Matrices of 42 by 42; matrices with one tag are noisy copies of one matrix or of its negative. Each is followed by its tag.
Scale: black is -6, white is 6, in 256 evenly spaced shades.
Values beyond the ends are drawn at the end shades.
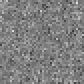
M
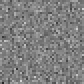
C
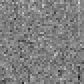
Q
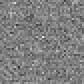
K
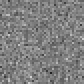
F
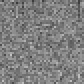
Q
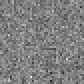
F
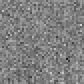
F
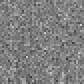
F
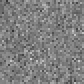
M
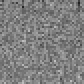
Q
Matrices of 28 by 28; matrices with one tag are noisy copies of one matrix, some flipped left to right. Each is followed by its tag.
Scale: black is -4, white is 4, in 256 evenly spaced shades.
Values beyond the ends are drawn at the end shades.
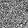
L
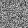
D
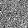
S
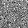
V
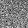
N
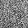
V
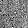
S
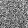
V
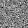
D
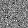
D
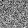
L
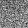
N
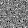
D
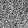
L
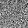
N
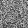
V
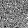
L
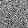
V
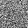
V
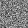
D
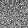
N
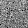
V
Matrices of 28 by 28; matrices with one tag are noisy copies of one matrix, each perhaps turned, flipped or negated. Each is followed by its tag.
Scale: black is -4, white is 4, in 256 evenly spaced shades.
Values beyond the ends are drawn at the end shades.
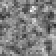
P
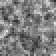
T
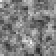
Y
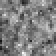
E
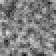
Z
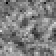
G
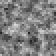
Y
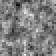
Y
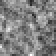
E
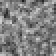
Z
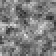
Y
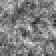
G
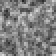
Z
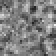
P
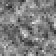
G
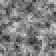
Y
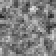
P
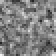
Z
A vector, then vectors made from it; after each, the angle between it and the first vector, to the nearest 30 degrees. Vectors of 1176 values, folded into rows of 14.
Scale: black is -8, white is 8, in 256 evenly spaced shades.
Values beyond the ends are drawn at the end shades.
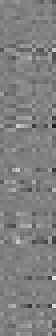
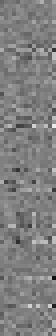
150 degrees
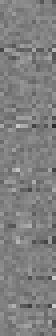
30 degrees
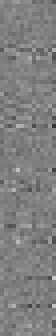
30 degrees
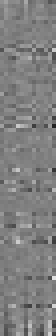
30 degrees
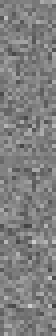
120 degrees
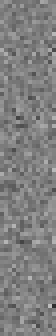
120 degrees
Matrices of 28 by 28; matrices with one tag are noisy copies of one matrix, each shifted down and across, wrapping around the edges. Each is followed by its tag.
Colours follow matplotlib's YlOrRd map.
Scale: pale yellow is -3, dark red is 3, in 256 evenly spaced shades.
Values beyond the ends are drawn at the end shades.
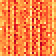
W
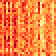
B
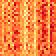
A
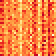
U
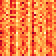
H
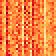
W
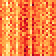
A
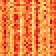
H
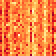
B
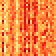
B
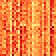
W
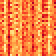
H
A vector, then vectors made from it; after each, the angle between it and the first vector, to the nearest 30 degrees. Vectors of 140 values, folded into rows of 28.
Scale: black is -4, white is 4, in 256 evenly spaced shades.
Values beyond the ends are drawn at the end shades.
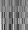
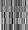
30 degrees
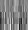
120 degrees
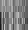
150 degrees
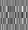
90 degrees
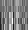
150 degrees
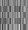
90 degrees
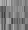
60 degrees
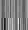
90 degrees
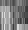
120 degrees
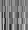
30 degrees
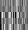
150 degrees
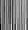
90 degrees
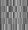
120 degrees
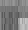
60 degrees
